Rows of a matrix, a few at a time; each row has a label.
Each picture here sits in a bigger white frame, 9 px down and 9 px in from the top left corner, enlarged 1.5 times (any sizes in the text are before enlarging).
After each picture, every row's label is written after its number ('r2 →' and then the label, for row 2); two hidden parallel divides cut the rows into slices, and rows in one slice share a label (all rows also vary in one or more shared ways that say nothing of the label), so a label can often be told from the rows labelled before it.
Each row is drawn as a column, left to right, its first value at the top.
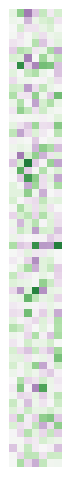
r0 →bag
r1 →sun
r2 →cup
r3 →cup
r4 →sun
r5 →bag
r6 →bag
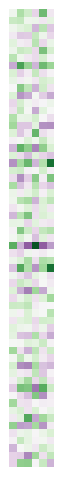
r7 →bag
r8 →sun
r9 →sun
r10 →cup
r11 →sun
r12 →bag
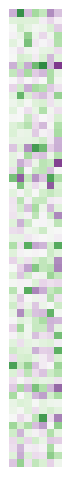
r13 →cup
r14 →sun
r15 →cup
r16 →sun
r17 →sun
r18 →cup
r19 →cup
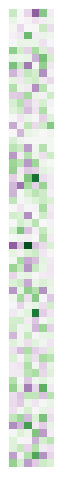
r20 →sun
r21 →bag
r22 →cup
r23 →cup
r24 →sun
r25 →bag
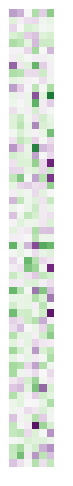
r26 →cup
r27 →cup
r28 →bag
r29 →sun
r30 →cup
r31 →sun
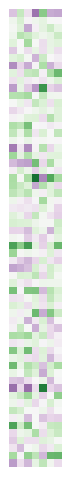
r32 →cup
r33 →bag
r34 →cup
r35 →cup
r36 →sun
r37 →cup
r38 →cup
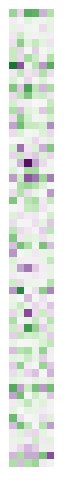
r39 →sun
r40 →cup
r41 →sun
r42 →sun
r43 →cup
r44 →sun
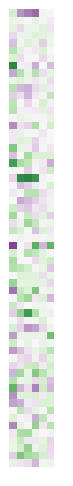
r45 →sun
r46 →cup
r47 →cup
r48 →cup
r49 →bag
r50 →bag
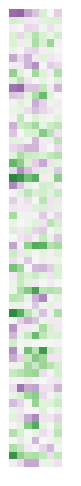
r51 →cup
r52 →cup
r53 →cup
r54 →cup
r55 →bag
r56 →bag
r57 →cup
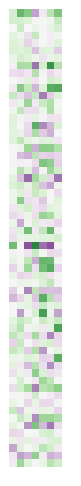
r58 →bag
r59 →sun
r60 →sun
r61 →cup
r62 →bag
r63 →sun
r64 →sun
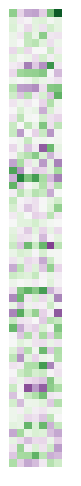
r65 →sun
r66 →cup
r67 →cup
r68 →cup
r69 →cup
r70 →sun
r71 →sun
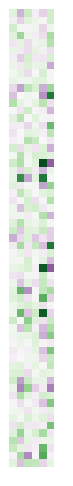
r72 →bag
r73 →cup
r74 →sun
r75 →bag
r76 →cup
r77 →bag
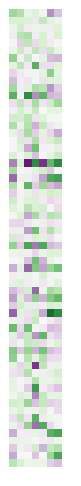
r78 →sun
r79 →bag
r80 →bag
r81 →sun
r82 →bag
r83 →cup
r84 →cup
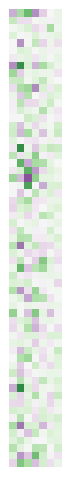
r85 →cup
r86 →sun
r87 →sun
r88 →cup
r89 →bag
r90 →bag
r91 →bag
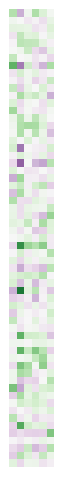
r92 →sun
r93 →cup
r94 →bag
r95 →bag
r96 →bag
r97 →bag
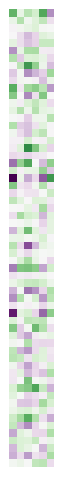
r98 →sun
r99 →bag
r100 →sun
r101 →sun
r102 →sun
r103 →cup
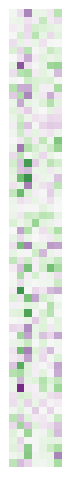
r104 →bag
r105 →cup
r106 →cup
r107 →bag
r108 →bag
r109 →bag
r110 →sun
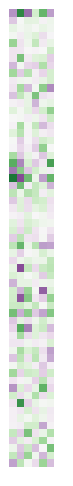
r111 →cup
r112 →sun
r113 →cup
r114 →bag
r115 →sun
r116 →cup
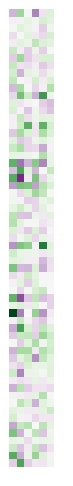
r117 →cup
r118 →sun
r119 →bag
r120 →cup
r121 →bag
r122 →bag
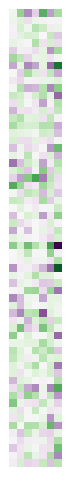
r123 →bag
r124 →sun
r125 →cup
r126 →cup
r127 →sun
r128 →cup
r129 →sun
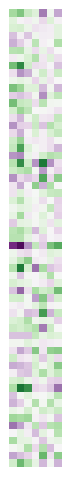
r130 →sun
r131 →sun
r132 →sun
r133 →bag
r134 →cup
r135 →bag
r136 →cup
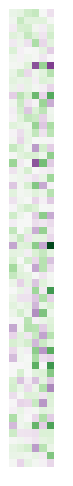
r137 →bag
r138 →bag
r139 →bag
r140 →bag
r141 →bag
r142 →cup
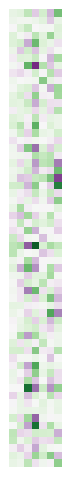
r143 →bag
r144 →bag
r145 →sun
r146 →cup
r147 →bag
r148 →cup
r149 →sun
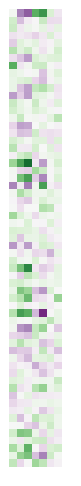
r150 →bag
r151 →cup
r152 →cup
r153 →sun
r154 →sun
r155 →bag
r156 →bag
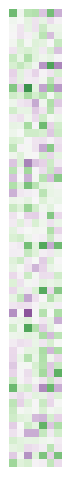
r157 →sun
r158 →bag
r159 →sun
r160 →bag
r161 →cup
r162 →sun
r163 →cup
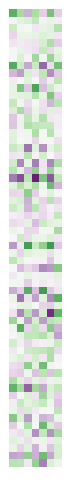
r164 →sun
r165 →sun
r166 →cup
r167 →sun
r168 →cup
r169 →sun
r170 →bag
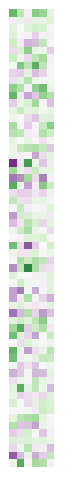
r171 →sun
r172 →sun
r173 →bag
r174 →sun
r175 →sun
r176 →bag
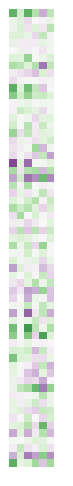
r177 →sun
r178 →bag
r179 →sun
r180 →sun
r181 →cup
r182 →sun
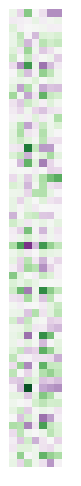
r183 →bag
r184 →cup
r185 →sun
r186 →bag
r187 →cup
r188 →cup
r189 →cup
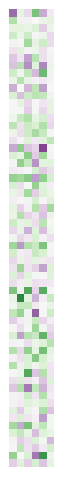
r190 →cup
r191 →bag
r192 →cup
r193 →sun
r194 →cup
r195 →bag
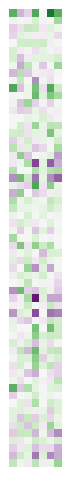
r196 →sun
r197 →cup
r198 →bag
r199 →sun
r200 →bag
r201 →sun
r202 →sun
